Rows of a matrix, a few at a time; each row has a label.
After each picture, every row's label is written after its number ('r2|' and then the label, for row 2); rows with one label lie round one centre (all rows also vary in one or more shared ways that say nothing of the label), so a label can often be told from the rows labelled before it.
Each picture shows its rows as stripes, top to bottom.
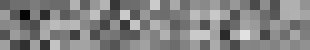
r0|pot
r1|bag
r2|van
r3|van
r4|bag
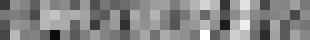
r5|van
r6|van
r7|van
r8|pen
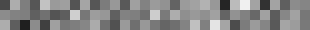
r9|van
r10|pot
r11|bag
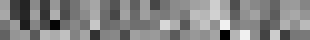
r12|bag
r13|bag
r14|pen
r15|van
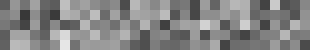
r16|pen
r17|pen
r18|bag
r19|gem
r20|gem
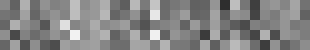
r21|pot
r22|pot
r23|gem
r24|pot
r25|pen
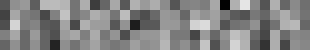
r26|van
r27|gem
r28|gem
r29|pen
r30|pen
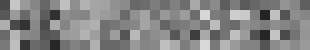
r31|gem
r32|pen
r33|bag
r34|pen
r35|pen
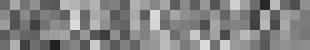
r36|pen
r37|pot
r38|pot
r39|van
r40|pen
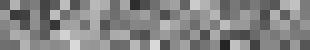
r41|gem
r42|bag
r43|pen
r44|gem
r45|pot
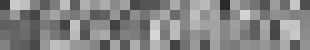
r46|gem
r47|van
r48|pot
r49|pot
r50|van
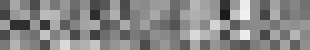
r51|van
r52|van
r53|bag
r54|van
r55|gem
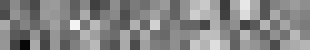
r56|van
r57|van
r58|pot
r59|bag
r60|bag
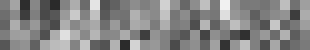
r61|pen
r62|pen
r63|pen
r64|gem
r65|van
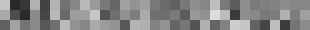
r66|bag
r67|bag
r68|pen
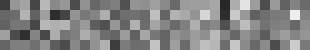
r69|van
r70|pot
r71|van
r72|bag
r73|pot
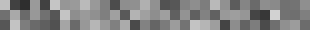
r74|bag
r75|pen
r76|gem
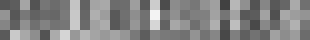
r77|pot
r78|pot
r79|pot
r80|gem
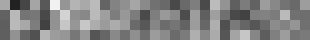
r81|bag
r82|gem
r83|gem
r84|van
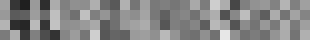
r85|bag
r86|bag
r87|bag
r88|pen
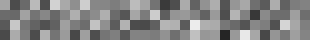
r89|bag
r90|pot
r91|gem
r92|van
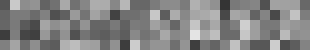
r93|gem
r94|pot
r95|van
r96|van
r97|pen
